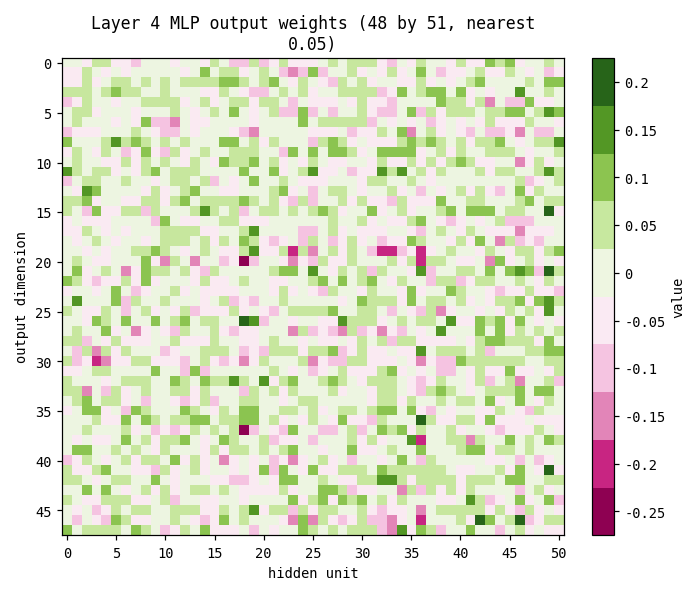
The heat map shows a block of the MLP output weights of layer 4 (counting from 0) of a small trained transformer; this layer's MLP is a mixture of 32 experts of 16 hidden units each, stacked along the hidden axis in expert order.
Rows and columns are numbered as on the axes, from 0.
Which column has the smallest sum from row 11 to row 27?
23
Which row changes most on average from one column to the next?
46
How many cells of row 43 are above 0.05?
4
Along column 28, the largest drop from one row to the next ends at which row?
27
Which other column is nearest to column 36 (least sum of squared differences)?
25
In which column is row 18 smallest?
44
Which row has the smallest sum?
7
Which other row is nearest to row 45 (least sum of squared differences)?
17
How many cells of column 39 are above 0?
15
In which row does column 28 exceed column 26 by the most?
26
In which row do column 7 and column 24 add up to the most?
47
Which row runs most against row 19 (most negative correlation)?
37
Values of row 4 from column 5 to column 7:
-0.05 0 0
